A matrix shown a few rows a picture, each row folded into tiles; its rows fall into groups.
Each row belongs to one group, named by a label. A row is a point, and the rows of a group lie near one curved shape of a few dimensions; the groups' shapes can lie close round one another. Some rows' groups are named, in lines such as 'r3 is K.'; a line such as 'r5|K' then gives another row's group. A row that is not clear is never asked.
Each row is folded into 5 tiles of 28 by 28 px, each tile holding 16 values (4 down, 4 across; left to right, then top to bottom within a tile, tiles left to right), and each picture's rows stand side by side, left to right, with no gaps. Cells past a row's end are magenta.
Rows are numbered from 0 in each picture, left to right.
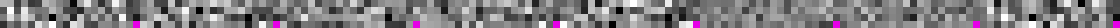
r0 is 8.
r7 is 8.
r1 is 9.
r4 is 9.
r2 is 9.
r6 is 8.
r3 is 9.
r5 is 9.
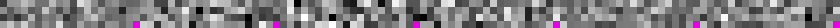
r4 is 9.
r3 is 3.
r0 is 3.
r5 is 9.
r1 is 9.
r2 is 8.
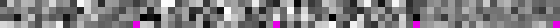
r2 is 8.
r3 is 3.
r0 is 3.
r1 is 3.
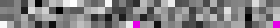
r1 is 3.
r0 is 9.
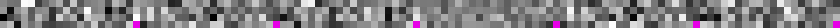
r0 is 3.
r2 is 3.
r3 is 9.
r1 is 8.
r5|3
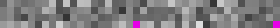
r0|3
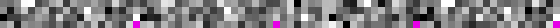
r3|3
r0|3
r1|3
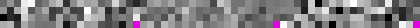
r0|3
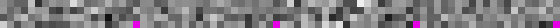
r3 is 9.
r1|9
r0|9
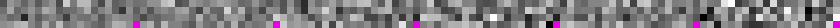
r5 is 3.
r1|3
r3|9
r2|9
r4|3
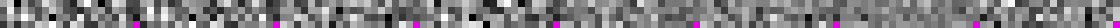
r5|9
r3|8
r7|3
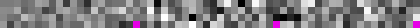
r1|8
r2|3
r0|9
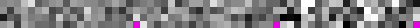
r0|3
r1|9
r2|3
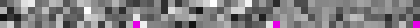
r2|9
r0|3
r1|9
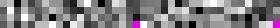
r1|9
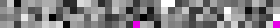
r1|3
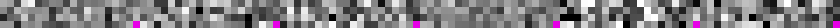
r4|3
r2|8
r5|8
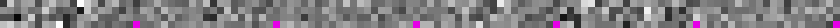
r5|9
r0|3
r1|8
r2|3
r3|8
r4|3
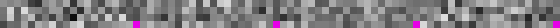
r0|8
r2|3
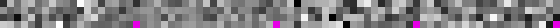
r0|3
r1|8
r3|9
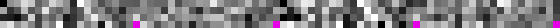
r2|3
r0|3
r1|9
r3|3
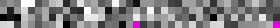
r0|3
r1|8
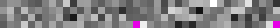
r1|9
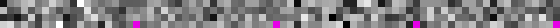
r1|8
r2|8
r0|3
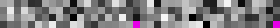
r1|8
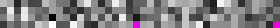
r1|8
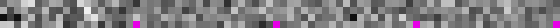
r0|3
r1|9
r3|3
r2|8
